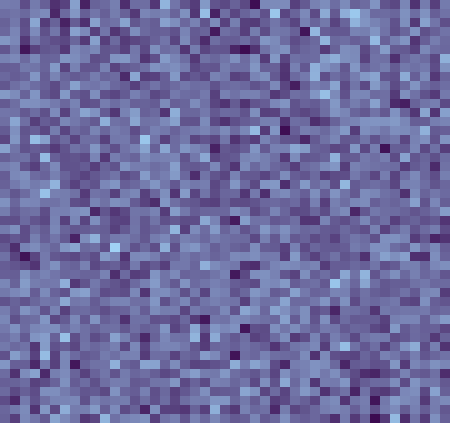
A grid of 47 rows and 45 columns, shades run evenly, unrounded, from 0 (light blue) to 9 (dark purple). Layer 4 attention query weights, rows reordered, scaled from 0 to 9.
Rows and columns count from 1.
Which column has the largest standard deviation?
29
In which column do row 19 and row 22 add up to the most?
41
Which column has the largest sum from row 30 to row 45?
38
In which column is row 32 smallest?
34
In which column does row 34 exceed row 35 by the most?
25
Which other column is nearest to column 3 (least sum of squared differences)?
42
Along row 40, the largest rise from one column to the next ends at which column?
6
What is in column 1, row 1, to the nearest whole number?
4
